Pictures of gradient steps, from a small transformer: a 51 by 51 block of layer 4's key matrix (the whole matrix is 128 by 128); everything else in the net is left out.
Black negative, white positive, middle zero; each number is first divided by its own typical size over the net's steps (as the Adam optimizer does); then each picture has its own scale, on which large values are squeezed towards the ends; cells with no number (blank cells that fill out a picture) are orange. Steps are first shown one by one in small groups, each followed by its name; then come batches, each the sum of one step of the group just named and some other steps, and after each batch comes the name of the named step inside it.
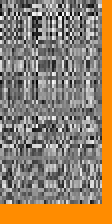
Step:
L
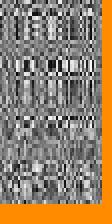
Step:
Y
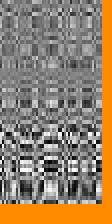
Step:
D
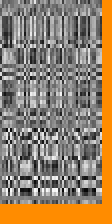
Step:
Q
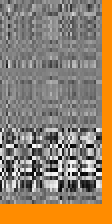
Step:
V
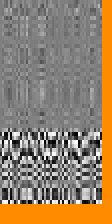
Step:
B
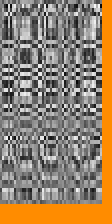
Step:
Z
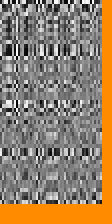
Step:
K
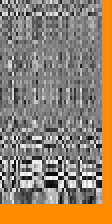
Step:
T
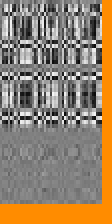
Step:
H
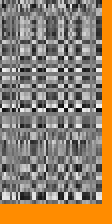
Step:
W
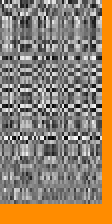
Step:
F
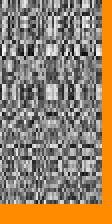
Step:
V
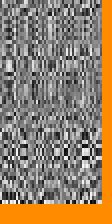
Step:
Y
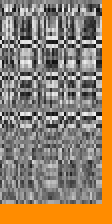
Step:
H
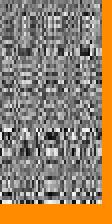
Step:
Z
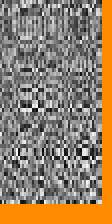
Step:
Y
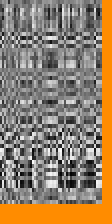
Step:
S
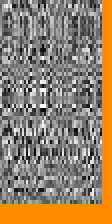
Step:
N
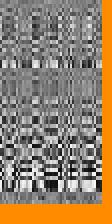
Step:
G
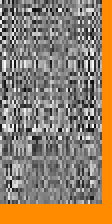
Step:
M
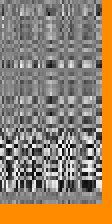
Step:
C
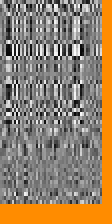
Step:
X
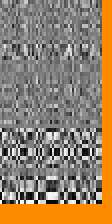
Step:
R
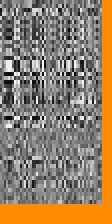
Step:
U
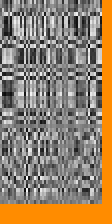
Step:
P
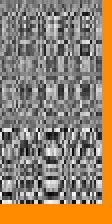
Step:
C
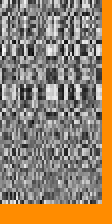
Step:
G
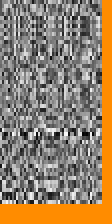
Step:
N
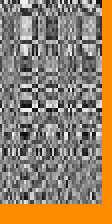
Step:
R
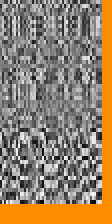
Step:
P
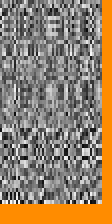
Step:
M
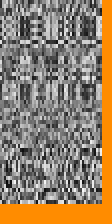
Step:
R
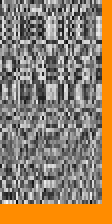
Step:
U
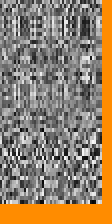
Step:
P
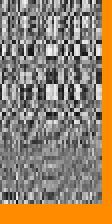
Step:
X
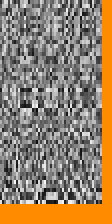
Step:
R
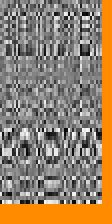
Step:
X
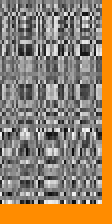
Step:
X
